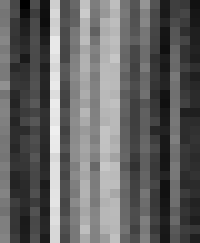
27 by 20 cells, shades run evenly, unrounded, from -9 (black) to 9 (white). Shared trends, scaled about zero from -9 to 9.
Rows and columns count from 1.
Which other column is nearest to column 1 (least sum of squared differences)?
10
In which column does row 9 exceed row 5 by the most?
18
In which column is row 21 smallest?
17
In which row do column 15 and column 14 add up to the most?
1
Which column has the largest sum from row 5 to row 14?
6
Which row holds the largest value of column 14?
5
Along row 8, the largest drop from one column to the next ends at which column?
7
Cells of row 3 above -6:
16
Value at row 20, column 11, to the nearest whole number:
4
